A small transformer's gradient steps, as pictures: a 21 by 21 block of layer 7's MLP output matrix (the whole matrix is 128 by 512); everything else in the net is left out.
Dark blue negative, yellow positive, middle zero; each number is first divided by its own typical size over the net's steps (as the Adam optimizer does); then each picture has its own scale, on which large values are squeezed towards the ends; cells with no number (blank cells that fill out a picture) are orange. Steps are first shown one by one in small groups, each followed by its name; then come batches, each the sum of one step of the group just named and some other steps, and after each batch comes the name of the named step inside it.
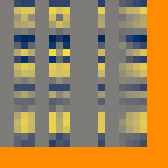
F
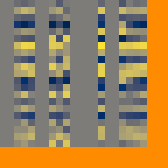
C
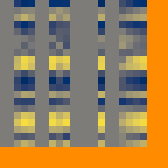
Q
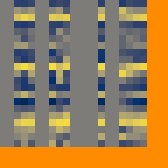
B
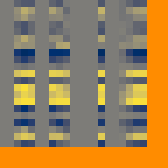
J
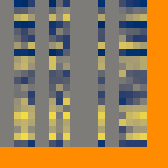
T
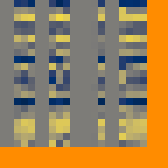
B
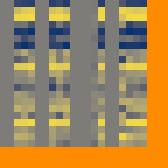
F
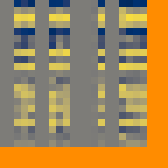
F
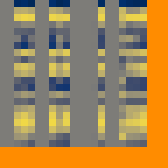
F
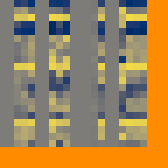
C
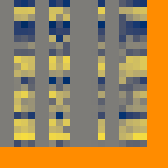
C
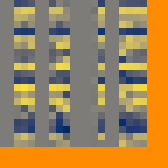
J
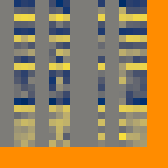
B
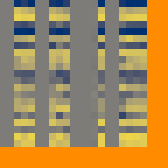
Q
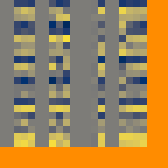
C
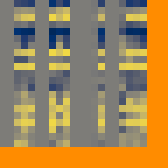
F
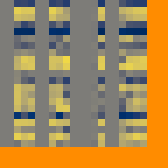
Q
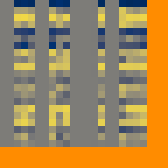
F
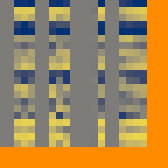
Q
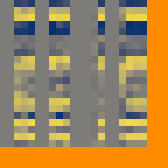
T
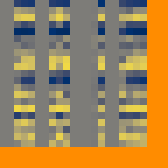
Q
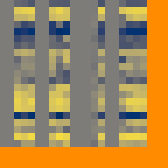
C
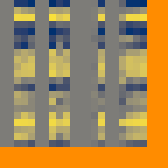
F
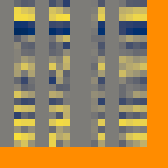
B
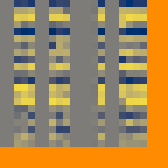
J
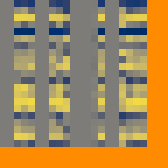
J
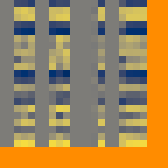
Q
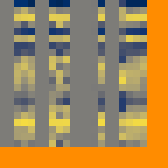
Q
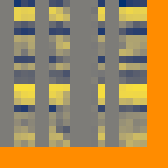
J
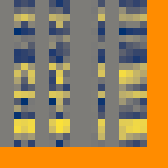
B
